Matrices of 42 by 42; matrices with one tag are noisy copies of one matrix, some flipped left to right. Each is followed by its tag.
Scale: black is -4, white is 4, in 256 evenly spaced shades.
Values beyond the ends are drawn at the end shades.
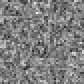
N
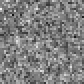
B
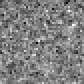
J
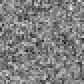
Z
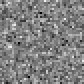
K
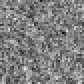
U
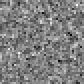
K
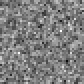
K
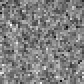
J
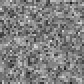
B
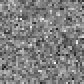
Z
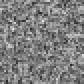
K
